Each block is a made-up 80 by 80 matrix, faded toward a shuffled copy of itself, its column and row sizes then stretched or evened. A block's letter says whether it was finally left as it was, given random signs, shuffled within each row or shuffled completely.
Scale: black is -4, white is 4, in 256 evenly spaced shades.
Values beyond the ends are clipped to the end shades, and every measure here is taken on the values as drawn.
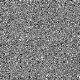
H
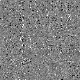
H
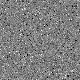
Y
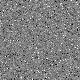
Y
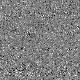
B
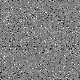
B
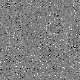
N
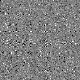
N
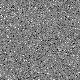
Y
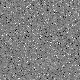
Y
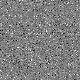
B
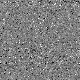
B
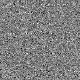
B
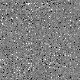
H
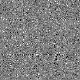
N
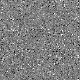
H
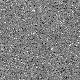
Y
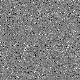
B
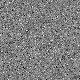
Y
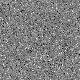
Y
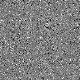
H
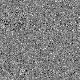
B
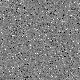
Y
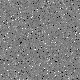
Y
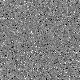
B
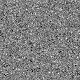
Y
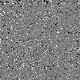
H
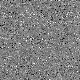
B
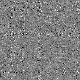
H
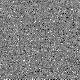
B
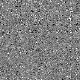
H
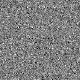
B
